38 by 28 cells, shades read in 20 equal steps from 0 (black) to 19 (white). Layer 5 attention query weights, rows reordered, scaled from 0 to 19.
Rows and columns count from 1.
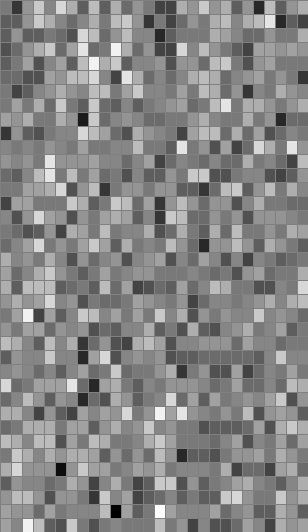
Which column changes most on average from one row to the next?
4
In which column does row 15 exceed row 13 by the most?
12
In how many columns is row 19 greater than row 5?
8
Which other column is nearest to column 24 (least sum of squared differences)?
13
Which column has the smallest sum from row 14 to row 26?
19
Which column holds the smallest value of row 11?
22
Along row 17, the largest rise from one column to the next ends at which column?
7
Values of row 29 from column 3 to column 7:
14 11 7 11 10
